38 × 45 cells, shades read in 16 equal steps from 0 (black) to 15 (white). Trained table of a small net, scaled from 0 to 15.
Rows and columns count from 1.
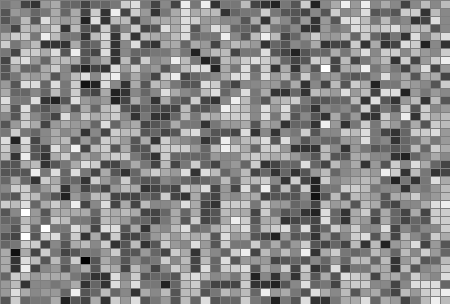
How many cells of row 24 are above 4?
35
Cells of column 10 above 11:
4
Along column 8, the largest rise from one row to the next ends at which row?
19
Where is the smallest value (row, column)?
33, 9
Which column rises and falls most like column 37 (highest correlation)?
6
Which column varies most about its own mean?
12
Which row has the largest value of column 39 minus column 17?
15
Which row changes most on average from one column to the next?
34
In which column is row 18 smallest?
2
